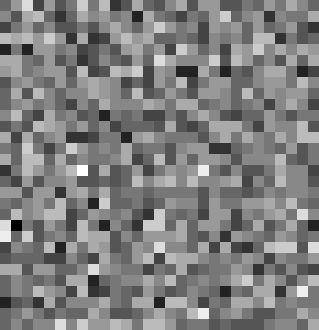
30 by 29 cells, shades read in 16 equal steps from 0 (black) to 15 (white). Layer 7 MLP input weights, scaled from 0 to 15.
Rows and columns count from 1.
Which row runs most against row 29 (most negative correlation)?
4
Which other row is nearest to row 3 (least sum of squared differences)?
10
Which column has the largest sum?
8
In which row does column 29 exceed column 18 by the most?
23
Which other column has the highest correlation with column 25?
5
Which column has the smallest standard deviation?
27
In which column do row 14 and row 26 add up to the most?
7
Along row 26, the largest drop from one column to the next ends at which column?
9
